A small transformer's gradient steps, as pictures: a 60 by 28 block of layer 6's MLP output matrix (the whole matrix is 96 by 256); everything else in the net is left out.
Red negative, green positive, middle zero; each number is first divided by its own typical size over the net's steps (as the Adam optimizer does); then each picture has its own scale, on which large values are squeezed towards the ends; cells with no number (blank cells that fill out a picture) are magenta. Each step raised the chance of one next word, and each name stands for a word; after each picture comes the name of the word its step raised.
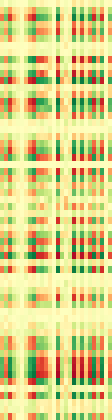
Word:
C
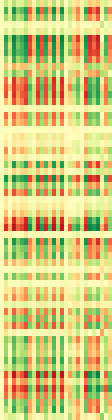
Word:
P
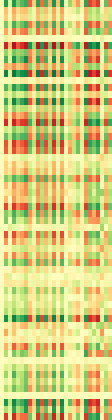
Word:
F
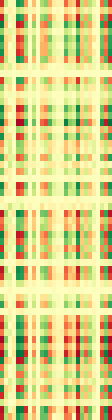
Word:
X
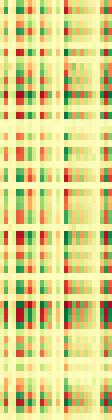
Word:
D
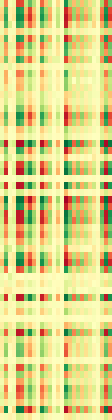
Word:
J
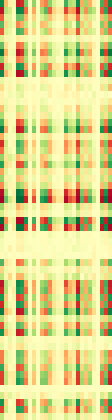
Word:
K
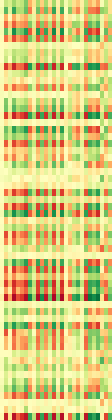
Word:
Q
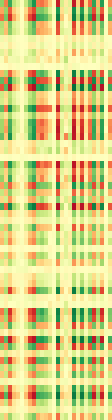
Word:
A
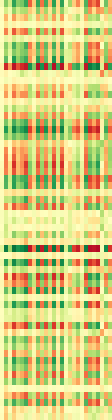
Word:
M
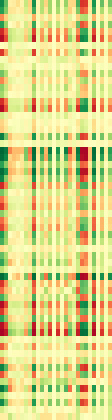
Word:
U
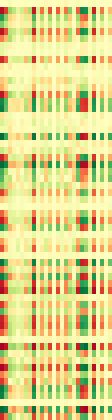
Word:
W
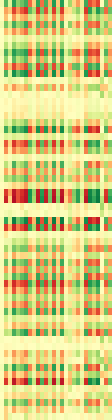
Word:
K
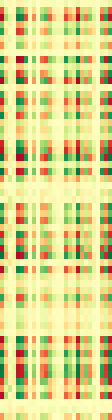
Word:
C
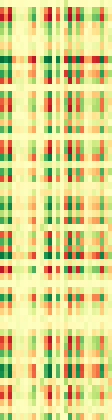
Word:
C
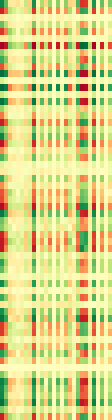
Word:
F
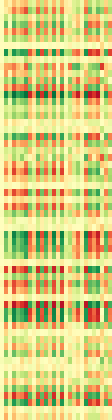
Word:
D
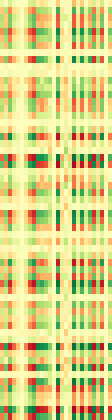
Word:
W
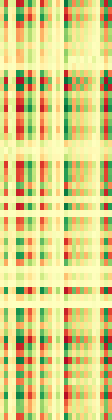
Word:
A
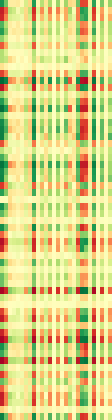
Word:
A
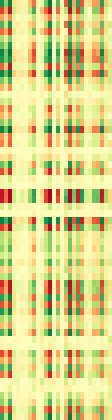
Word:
K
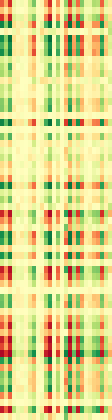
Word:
X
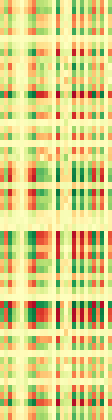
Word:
D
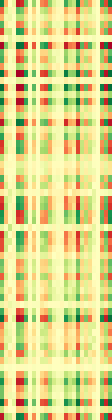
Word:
F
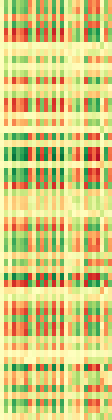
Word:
U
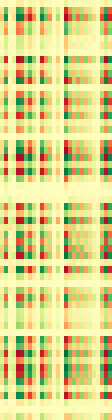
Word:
C
